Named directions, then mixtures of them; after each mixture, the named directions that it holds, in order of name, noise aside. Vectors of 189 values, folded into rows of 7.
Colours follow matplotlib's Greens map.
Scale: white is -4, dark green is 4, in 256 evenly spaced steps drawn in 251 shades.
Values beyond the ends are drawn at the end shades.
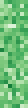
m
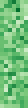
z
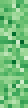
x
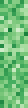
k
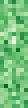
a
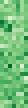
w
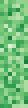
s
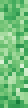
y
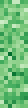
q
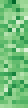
z.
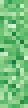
m, x, z.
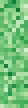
z.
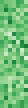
x, y.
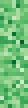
x.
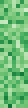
q, x.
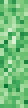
a, s.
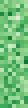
s.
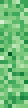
q.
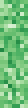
m.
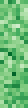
a, q, z.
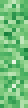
x, z.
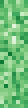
a, q.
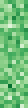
m, x.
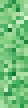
z.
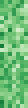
k.
